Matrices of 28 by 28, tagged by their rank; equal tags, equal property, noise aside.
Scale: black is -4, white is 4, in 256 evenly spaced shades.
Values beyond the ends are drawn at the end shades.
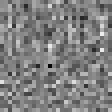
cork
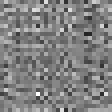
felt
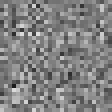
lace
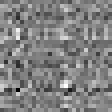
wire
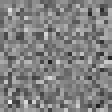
lace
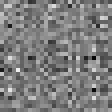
felt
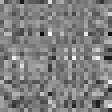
wire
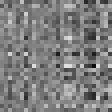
wire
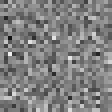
lace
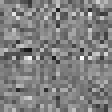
felt
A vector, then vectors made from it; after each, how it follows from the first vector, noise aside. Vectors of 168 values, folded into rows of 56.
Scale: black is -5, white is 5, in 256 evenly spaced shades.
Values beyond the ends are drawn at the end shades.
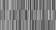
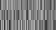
reversed, negated.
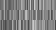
negated.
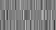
reversed, negated, partly zeroed.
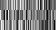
reversed, negated, scaled up.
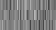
wrapped around, negated, partly zeroed.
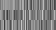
reversed, negated.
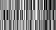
reversed, negated, scaled up.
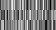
reversed, negated, scaled up.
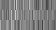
wrapped around, negated, partly zeroed.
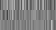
reversed, negated, partly zeroed.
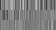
reversed, negated, partly zeroed.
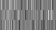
partly zeroed.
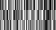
reversed, negated, scaled up.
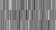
partly zeroed.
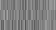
reversed, shrunk.
